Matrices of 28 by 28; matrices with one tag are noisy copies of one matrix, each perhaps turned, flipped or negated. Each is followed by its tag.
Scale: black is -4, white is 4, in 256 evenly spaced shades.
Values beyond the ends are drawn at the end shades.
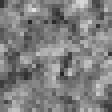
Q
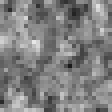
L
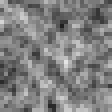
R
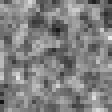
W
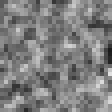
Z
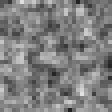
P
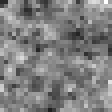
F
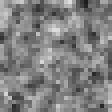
W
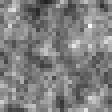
L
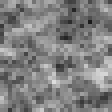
L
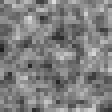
P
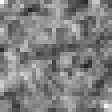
Q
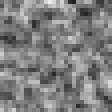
Z
